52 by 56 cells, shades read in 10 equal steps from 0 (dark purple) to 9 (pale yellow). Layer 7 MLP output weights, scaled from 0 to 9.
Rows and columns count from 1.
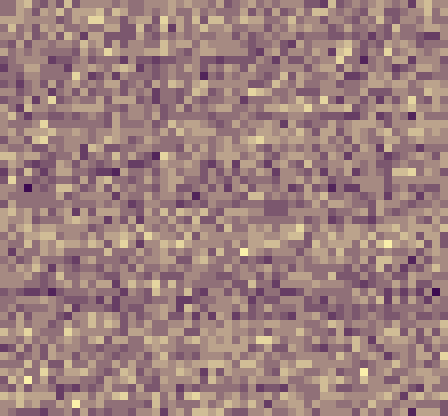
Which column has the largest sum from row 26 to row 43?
48
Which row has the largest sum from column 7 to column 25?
31
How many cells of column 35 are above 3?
40
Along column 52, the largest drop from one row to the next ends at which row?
15
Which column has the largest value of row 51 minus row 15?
10
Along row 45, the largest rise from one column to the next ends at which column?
56
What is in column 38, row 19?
4
